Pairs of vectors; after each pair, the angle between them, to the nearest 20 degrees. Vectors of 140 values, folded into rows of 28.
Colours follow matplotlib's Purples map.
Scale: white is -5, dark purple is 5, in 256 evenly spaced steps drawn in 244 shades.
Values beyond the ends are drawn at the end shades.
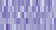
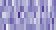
140 degrees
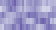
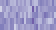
100 degrees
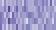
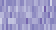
140 degrees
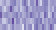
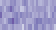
40 degrees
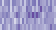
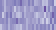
100 degrees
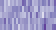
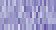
60 degrees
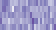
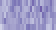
120 degrees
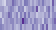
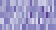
100 degrees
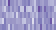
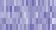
80 degrees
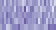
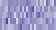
80 degrees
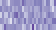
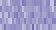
20 degrees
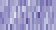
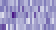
120 degrees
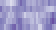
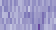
120 degrees
